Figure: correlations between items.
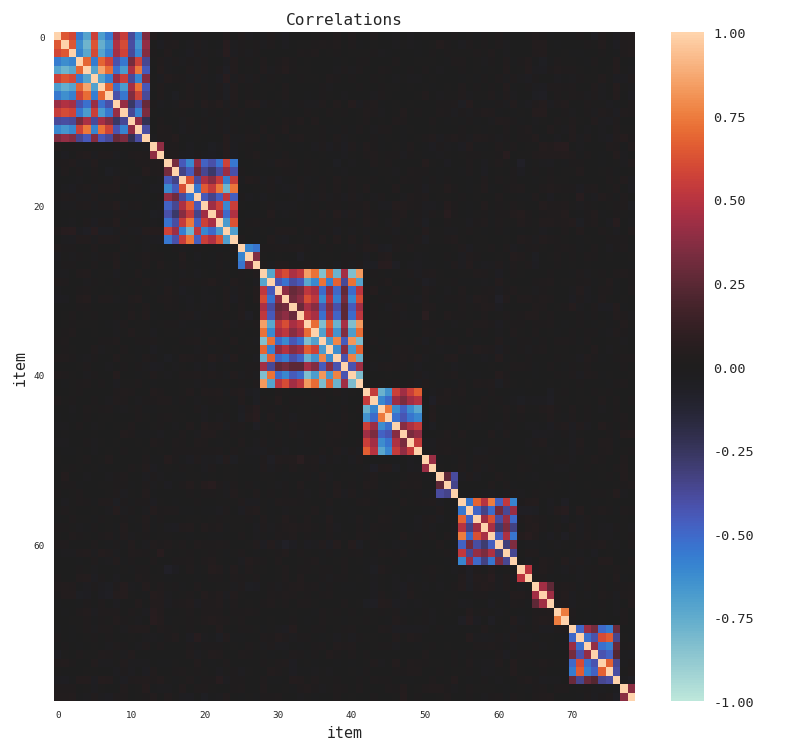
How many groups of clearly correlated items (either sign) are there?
14
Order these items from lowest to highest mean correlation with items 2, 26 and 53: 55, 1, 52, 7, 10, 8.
7, 10, 55, 52, 8, 1
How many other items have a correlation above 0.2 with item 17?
5
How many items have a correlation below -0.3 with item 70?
3
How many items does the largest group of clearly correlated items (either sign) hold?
14
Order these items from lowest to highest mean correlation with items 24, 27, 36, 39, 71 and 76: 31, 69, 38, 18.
31, 69, 38, 18
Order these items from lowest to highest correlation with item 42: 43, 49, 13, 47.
13, 47, 43, 49
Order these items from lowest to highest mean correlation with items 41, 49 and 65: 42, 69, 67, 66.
69, 67, 66, 42
